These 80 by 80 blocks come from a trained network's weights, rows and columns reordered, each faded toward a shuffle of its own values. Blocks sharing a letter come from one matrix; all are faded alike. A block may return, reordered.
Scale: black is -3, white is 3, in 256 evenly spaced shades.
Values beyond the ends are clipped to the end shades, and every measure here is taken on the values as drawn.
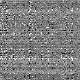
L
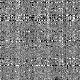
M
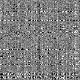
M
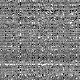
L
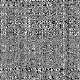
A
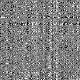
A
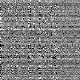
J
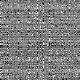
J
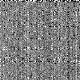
M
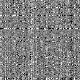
M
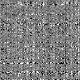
A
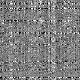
M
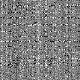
A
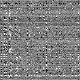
L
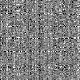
M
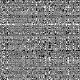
L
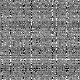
L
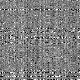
M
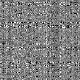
A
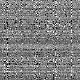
J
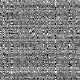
J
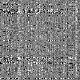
A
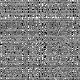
L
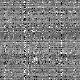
J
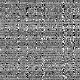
J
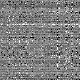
L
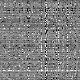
L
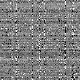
J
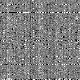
A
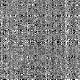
M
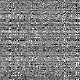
J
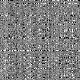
A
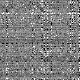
L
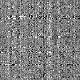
M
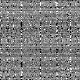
J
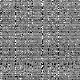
J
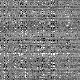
L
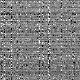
J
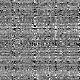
J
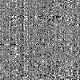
A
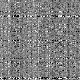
M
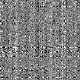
A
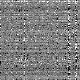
L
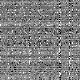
J
